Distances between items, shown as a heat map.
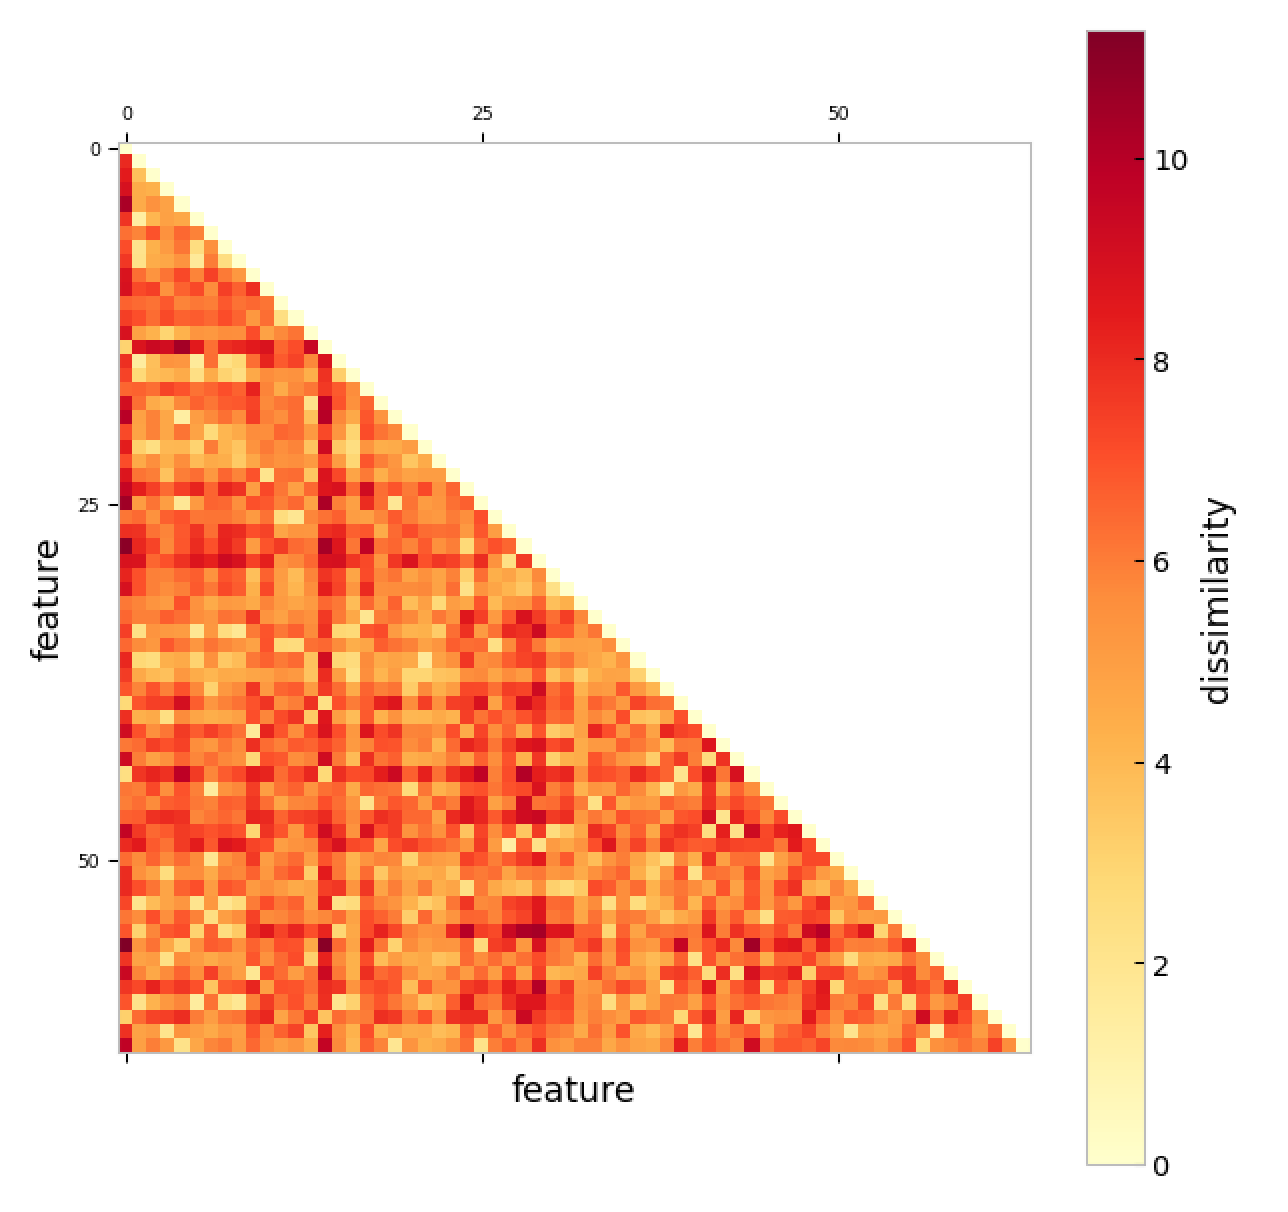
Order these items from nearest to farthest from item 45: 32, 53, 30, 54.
54, 32, 53, 30
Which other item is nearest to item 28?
24
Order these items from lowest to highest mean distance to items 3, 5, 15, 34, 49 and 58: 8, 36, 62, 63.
8, 36, 62, 63
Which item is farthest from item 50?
29
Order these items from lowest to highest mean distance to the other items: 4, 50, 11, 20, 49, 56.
20, 50, 11, 4, 56, 49
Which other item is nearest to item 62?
57
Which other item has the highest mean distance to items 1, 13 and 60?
14
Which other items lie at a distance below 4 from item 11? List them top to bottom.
12, 26, 35
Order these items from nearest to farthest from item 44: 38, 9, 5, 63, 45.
45, 38, 5, 9, 63
